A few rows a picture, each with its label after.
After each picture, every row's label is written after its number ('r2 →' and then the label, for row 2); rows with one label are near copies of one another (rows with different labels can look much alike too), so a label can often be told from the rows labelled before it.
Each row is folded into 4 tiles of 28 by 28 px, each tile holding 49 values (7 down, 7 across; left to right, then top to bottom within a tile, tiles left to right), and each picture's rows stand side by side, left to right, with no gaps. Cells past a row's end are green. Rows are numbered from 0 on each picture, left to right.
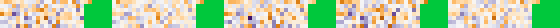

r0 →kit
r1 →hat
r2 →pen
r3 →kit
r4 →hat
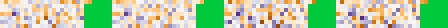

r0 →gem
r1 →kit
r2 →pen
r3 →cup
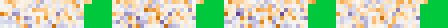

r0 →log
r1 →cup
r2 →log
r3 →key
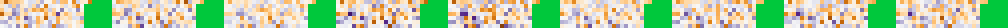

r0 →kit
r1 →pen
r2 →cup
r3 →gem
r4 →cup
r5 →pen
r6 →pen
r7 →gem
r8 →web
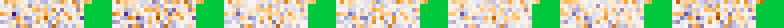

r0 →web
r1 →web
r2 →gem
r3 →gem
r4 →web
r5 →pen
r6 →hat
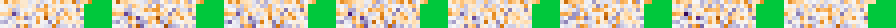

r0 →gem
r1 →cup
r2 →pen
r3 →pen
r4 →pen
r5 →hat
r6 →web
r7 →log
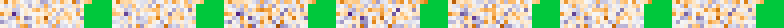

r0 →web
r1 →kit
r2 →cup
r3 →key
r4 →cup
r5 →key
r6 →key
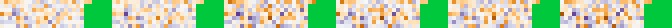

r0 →log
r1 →web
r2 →kit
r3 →log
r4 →hat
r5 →log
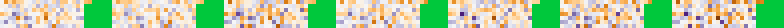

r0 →hat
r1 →pen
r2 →gem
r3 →gem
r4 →web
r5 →kit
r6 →gem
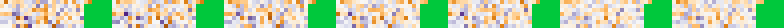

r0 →cup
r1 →gem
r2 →hat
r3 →log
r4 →kit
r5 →key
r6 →hat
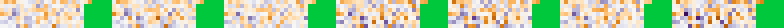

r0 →kit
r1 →log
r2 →web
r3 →pen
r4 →hat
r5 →web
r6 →gem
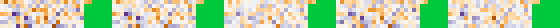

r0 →cup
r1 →cup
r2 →gem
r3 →cup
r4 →web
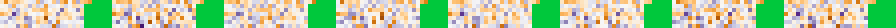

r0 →key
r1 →pen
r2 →kit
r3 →hat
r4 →kit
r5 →pen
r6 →hat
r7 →key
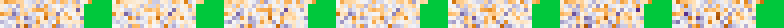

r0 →kit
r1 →log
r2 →key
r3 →log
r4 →cup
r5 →kit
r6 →hat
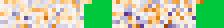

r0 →web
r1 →cup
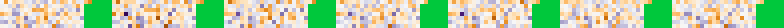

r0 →cup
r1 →key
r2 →kit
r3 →kit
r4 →web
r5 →hat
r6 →cup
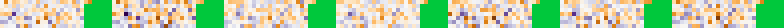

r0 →gem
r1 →web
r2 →web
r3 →key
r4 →log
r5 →gem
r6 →hat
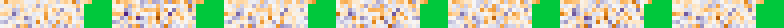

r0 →pen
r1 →web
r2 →key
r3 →log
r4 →kit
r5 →pen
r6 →web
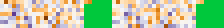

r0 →hat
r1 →cup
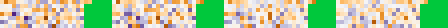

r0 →web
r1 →cup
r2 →hat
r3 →pen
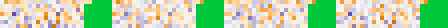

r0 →pen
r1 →kit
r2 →kit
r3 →gem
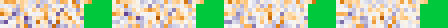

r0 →pen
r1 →web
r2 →hat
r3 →hat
